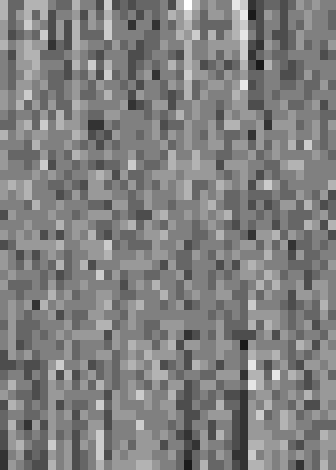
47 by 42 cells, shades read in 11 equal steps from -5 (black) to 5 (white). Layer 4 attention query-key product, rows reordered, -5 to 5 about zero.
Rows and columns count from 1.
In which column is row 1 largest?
24
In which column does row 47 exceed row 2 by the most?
32
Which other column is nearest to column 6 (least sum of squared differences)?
27
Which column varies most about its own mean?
31
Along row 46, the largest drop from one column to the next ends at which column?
14
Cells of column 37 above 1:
3
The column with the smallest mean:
37
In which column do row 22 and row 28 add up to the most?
13
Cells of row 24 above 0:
13
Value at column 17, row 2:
0
